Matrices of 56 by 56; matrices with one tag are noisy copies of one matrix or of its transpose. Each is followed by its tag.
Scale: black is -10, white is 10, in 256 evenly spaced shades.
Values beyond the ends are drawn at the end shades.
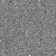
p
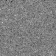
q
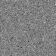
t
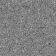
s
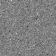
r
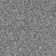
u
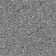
s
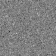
r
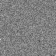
p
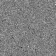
t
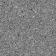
r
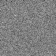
q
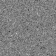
r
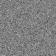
t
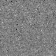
q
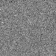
q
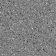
s
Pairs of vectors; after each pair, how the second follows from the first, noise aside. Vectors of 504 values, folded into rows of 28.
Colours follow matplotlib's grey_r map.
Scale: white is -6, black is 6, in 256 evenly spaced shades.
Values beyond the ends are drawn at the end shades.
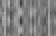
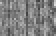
wrapped around, negated.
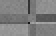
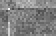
wrapped around, negated.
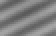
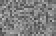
shuffled.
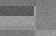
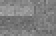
negated, shrunk.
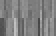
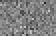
shuffled.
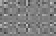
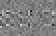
wrapped around, partly zeroed.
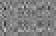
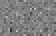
wrapped around, partly zeroed.
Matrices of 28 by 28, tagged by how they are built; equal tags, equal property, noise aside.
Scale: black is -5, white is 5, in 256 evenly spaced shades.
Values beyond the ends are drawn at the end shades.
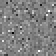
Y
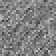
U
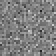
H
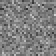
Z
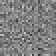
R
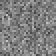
H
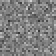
Z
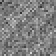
U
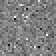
Y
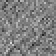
U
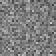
H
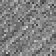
U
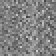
H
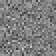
H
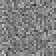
H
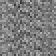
H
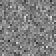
Z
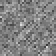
U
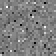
Y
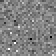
Y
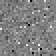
Y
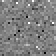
Y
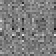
R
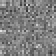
R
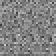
Z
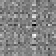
R
